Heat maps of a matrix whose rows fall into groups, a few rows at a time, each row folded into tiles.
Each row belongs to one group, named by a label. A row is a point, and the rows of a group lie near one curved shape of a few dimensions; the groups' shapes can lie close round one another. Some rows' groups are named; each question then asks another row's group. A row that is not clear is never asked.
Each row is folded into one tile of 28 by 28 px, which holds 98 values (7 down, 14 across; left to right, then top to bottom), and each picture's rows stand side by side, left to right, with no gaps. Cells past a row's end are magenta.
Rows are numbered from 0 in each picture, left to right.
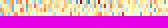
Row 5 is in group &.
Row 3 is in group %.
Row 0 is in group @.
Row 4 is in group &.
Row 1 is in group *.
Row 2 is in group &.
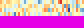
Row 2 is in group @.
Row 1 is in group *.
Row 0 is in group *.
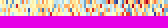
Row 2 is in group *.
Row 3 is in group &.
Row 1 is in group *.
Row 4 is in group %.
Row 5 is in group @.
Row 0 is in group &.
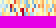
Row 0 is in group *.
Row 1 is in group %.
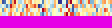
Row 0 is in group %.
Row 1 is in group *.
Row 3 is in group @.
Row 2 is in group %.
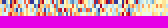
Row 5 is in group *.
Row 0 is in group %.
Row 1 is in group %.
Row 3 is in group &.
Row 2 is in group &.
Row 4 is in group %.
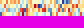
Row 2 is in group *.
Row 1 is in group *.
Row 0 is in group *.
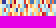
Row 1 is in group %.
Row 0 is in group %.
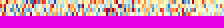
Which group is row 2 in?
%
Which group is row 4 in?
@
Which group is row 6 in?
&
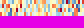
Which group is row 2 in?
&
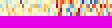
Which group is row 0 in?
&
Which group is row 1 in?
*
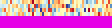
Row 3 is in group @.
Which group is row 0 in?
&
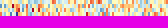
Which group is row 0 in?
%
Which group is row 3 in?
@
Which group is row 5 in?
@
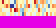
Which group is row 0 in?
*
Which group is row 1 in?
@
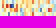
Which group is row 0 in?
*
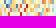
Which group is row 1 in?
&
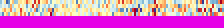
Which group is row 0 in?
@
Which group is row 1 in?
*
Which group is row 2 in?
&
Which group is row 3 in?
&
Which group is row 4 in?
*
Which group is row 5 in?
*
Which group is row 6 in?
*
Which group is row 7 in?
&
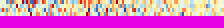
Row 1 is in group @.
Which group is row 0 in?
&
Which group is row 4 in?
@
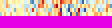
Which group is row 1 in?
%
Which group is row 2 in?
@
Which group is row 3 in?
@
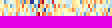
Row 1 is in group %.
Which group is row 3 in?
*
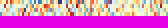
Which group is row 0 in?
*
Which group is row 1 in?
*
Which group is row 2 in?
%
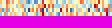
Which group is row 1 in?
*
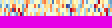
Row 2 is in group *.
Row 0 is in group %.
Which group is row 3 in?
*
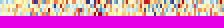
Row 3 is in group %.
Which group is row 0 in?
*
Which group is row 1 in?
@
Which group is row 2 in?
*
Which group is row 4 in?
%
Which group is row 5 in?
@
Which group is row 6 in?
%
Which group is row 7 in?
&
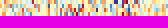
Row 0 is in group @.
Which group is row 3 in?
@
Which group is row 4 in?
%
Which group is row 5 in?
@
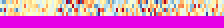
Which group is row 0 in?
@
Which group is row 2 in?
&
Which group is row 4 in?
@
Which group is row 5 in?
&
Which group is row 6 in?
%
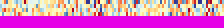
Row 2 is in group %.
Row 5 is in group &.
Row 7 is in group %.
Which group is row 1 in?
@
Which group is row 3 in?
%
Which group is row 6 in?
@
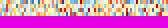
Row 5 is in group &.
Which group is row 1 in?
%
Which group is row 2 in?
&
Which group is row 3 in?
@
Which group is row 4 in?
&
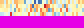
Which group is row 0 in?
&
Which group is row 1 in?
*
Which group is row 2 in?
@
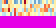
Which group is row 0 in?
&
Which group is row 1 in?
*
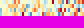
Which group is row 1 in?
&
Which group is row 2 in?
&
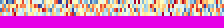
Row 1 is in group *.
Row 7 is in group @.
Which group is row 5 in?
*
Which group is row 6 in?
@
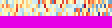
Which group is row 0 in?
*
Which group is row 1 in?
&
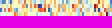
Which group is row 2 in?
*
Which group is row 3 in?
*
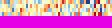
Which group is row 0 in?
@
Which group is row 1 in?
*
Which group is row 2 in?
@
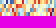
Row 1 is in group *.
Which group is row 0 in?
*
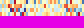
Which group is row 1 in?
&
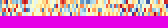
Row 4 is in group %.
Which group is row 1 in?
*
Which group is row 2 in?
@
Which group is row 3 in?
@
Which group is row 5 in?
@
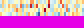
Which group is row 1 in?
%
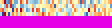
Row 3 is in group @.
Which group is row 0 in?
@
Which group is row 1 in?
@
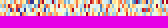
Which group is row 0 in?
%
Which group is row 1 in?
%
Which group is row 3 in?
@
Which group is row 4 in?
&
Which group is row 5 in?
&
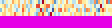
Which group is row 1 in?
%
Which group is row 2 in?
&
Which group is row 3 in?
&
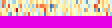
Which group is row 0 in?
%
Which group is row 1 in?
%
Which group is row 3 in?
*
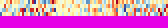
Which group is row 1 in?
&
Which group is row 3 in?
@
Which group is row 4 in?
@
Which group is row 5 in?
%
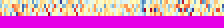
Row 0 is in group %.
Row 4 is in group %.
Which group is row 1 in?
%
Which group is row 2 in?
%
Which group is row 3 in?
@
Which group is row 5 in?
@
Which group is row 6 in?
%
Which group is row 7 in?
@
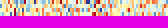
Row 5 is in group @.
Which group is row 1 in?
&
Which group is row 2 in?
@
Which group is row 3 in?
%
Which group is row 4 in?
%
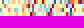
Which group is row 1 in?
@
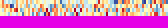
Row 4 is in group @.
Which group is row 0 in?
*
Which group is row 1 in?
%
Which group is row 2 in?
%
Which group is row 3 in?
*
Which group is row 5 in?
%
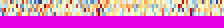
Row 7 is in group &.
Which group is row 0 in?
&
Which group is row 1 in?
*
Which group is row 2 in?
%
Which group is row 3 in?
*
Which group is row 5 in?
@
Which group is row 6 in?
*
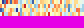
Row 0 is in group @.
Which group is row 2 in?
@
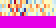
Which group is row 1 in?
*
